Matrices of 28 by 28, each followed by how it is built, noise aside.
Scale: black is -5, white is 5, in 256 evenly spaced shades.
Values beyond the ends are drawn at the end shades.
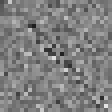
banded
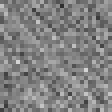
Toeplitz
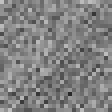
Hankel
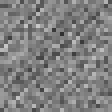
Hankel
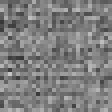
blocks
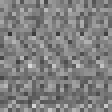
repeating columns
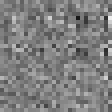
low rank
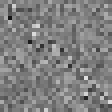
banded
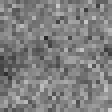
smooth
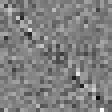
banded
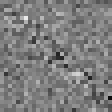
banded
